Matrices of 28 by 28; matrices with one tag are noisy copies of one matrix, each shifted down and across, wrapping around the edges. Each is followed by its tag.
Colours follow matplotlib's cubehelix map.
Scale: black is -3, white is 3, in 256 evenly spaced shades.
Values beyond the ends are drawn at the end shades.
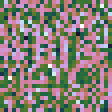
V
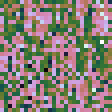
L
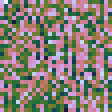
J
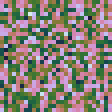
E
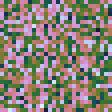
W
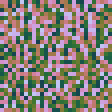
V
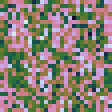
L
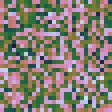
W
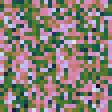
L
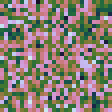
W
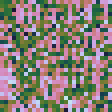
L
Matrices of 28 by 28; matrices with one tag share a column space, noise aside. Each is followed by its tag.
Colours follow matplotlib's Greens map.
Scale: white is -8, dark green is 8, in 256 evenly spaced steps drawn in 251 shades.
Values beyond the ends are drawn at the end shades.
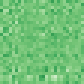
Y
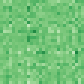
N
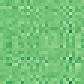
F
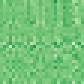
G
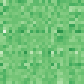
N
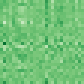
G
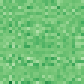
F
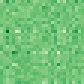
N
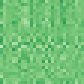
G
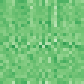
G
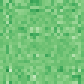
Y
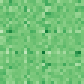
N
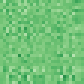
Y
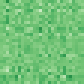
Y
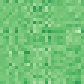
N
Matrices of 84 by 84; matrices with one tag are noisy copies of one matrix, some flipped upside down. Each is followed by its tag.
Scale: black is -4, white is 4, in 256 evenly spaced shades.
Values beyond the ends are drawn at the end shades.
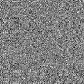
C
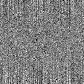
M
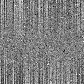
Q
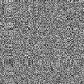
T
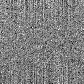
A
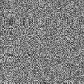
T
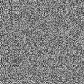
C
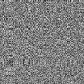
T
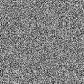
C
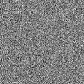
C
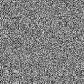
C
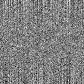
M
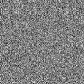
C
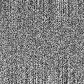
A
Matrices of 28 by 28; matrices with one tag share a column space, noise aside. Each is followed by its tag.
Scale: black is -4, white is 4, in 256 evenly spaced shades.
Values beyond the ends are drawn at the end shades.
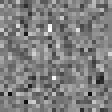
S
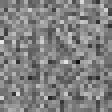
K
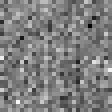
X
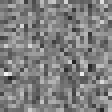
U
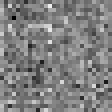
S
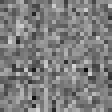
U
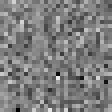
U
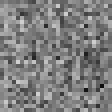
X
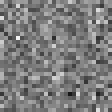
K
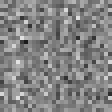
K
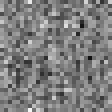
X
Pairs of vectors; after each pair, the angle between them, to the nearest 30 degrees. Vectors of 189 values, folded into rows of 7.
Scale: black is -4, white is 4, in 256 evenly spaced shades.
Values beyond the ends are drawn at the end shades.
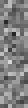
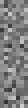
90 degrees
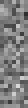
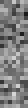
30 degrees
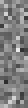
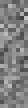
120 degrees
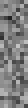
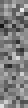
90 degrees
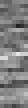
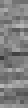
150 degrees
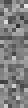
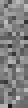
60 degrees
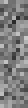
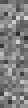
150 degrees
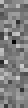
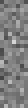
150 degrees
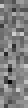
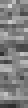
90 degrees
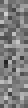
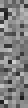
120 degrees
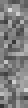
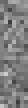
150 degrees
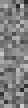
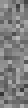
30 degrees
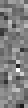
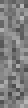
120 degrees
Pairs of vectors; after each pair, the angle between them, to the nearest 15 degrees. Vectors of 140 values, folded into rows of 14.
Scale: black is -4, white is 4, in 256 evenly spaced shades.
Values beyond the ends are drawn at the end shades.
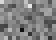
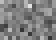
15 degrees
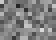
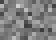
165 degrees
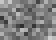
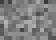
135 degrees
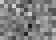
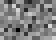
45 degrees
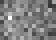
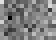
150 degrees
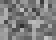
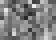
90 degrees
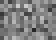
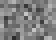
135 degrees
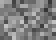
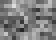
135 degrees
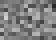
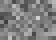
105 degrees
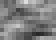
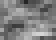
165 degrees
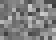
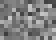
15 degrees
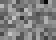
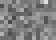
165 degrees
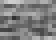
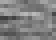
60 degrees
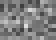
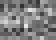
15 degrees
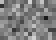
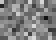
15 degrees
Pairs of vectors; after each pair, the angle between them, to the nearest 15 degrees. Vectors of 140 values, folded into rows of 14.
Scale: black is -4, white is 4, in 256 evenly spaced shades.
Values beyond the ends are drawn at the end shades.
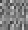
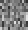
60 degrees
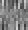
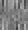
165 degrees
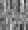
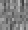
165 degrees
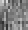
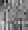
165 degrees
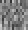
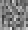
45 degrees
